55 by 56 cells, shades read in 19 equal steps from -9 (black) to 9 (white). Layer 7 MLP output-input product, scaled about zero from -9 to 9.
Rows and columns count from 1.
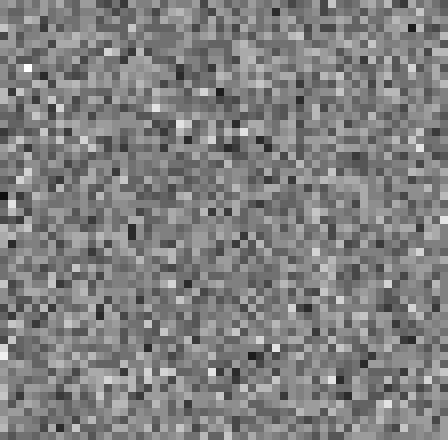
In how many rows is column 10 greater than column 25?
24
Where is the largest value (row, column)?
9, 4
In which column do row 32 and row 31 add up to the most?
40
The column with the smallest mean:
30
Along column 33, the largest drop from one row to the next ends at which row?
18
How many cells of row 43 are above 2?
9
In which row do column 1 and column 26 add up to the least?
25
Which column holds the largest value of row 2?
53
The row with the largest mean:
48
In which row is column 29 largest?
55
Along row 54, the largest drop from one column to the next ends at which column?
8
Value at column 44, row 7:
0
